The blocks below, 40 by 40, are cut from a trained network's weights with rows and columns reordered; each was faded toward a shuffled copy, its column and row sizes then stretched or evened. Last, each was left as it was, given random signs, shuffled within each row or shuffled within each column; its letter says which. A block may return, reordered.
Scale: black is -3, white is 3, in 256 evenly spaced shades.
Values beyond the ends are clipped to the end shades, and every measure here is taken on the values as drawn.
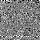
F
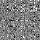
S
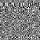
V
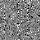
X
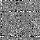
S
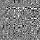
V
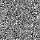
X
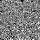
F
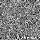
F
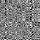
V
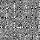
S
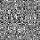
V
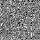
X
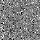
X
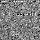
F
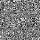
S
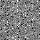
X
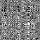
V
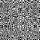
V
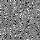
X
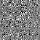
V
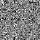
S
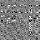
V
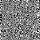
S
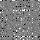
V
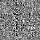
S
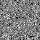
F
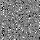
X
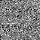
F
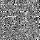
S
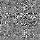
S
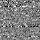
F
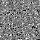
F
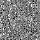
X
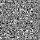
S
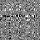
V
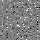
X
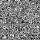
F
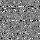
F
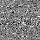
F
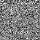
S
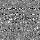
F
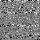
F
